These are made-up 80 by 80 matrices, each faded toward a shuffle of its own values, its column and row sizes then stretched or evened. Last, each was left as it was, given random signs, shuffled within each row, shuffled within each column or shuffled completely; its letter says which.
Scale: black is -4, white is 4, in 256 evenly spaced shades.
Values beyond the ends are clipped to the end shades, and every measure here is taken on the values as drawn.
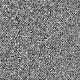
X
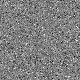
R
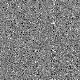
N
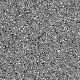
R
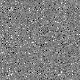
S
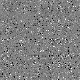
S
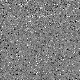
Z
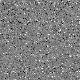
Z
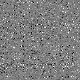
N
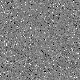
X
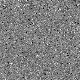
Z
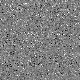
Z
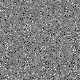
X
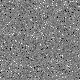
R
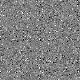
N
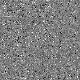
N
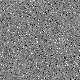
R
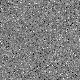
R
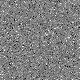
R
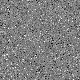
R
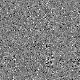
N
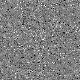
N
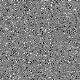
N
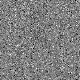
X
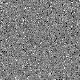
X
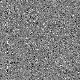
X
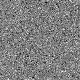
R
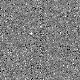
N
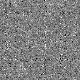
N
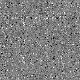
N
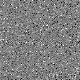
S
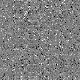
S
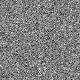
X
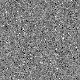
X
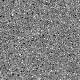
R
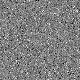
R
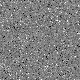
R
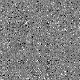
S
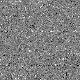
Z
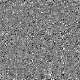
S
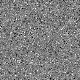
Z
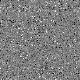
N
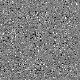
N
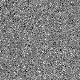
X
